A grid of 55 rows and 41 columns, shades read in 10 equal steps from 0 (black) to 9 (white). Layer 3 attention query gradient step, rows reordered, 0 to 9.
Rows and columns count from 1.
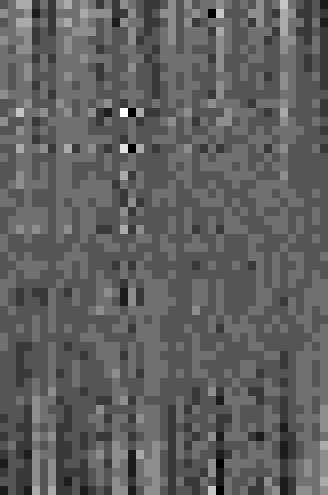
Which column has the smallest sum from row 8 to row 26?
41
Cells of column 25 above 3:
22
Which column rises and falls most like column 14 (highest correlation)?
17
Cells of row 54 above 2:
28
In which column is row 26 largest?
16
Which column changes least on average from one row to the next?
39
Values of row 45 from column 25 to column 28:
2 3 3 1
